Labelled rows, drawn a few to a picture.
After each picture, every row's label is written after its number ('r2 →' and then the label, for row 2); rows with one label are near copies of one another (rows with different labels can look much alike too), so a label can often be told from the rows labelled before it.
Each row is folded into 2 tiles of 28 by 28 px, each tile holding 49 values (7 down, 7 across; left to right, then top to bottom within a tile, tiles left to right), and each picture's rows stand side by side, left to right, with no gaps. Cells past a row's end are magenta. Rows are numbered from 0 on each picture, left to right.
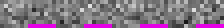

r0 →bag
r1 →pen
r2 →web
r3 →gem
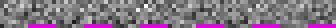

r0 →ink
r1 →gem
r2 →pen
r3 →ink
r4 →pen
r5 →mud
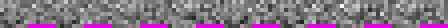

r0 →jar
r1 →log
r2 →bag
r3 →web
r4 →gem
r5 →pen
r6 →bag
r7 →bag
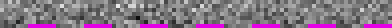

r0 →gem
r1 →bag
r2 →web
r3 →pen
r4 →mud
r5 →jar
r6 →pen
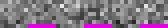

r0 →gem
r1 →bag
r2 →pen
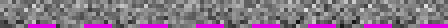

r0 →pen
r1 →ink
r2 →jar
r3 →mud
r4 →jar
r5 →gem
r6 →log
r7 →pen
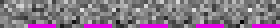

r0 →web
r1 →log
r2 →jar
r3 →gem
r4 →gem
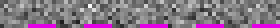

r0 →ink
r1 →pen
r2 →jar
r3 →ink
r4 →pen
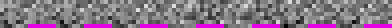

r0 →jar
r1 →jar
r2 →pen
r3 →mud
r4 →mud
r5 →log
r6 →log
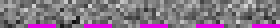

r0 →jar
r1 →log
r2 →bag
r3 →mud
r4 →mud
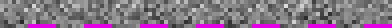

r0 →pen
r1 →web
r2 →mud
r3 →log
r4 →pen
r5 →mud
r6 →jar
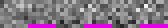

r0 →web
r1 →pen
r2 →pen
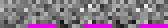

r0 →gem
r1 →pen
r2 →pen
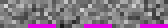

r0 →bag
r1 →log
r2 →mud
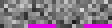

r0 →ink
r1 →gem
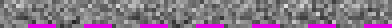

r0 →web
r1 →log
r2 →web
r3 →jar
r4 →mud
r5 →mud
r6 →bag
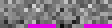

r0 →pen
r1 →log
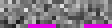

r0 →gem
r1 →bag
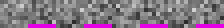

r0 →mud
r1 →gem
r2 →ink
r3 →gem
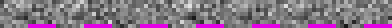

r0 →web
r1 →mud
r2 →jar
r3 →web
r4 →bag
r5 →bag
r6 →jar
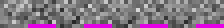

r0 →mud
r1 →log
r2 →gem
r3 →gem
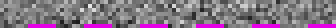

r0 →jar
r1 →pen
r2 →log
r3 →ink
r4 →web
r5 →mud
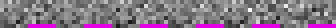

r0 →gem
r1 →jar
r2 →log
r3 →pen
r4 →gem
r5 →bag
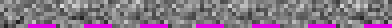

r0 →log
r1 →web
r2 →mud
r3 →ink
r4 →bag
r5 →mud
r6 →web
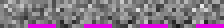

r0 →bag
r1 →jar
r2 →gem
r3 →pen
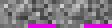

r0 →mud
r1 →mud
